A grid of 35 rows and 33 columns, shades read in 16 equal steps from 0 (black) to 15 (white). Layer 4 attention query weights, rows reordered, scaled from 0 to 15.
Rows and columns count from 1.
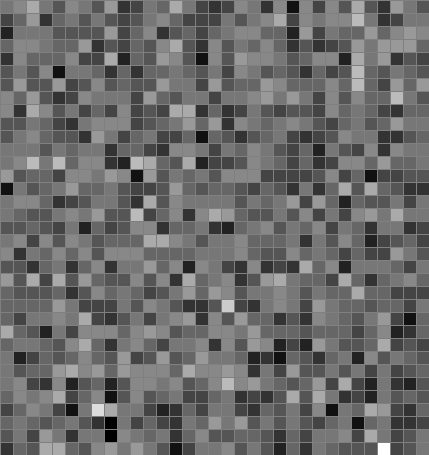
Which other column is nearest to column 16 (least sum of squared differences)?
10
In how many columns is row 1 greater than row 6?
15
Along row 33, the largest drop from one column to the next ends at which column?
28
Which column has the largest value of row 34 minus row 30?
29
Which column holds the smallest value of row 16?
27
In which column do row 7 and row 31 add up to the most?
5
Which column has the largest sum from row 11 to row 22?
12
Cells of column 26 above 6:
17
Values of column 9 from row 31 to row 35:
1 10 0 0 9
